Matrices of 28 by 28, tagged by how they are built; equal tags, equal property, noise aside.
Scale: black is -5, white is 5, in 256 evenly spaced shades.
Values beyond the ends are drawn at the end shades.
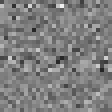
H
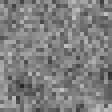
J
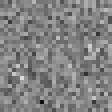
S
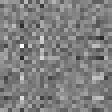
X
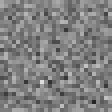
S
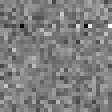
H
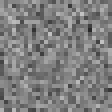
S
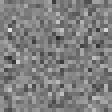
X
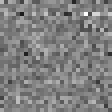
H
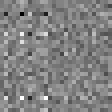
X
